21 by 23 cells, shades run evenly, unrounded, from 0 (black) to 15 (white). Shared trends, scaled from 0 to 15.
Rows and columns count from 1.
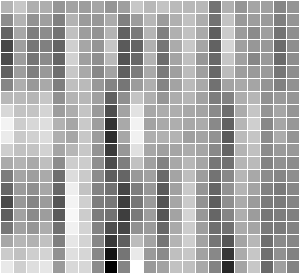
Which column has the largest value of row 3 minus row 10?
9
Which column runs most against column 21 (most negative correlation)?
7
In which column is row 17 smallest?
10
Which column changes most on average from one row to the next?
1
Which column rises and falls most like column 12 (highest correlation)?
21
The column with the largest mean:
6
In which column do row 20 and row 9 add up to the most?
11
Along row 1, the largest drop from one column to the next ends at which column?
17
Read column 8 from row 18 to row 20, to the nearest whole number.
8 8 8
